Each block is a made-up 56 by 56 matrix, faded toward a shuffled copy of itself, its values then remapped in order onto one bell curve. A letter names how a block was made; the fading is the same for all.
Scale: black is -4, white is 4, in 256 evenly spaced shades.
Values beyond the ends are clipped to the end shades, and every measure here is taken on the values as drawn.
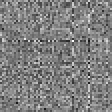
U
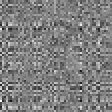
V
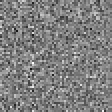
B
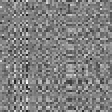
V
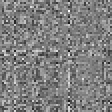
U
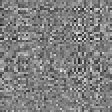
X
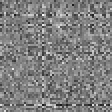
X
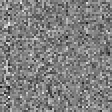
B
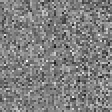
B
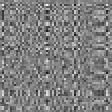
V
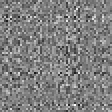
U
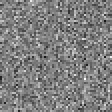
B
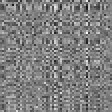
V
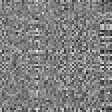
X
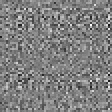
X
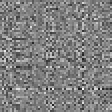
X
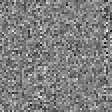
B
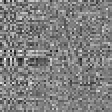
X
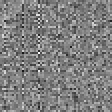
U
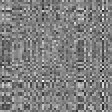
V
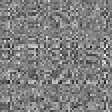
X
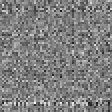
U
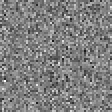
B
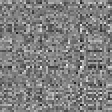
X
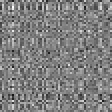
V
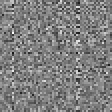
U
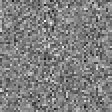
B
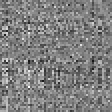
U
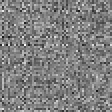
U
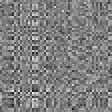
V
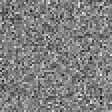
B
